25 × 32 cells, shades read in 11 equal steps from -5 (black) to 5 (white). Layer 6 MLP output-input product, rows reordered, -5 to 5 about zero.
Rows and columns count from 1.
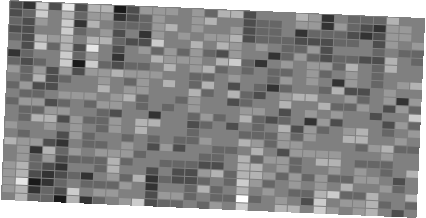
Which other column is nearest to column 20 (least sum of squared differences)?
1
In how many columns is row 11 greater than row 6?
20
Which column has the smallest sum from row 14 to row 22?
5
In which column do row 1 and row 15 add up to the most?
3
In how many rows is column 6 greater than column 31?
8
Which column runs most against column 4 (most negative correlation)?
23
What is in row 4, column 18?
2
